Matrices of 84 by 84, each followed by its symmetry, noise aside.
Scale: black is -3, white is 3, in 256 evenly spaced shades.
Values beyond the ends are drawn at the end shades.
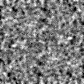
same after a half turn.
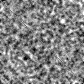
symmetric across the other diagonal.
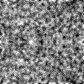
mirrored top to bottom.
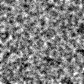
no symmetry.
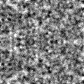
mirrored top to bottom.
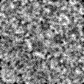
symmetric across the other diagonal.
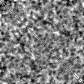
symmetric.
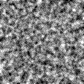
antisymmetric.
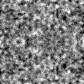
mirrored top to bottom.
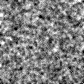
no symmetry.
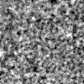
antisymmetric.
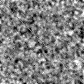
no symmetry.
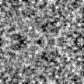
mirrored top to bottom.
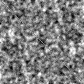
same after a half turn.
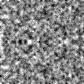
mirrored top to bottom.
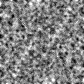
same after a half turn.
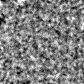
antisymmetric.
